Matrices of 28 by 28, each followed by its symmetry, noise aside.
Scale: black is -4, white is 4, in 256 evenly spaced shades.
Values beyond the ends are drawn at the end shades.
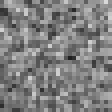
antisymmetric.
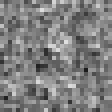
antisymmetric.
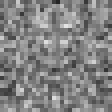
mirrored left to right.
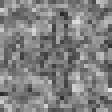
mirrored top to bottom.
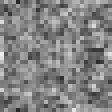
mirrored top to bottom.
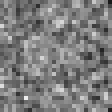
mirrored top to bottom.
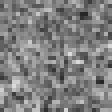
antisymmetric.
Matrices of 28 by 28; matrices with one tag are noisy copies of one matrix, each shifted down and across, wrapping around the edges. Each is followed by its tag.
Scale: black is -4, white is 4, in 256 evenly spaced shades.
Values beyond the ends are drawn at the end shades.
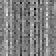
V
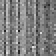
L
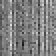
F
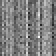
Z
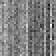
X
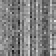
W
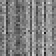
L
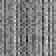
F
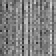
F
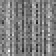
V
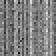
V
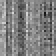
W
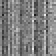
Z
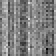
W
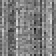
W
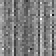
L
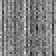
F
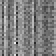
L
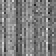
Z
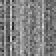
X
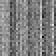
Z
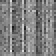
Z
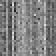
X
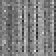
L
